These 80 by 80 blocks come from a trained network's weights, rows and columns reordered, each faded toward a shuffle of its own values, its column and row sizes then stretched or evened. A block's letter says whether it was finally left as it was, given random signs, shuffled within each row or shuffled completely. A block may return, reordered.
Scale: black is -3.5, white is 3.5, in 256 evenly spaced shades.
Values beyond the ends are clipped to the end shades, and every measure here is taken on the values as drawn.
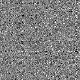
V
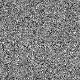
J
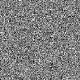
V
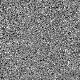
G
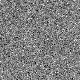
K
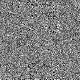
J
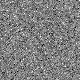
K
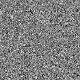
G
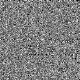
J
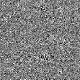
V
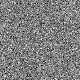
G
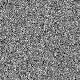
K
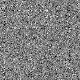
J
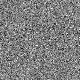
G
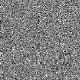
V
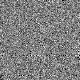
J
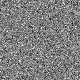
K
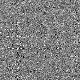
J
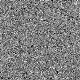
G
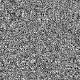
V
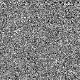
J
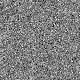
K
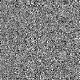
V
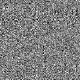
V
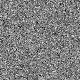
K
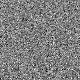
G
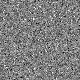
K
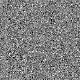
J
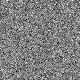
K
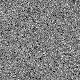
K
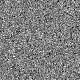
K
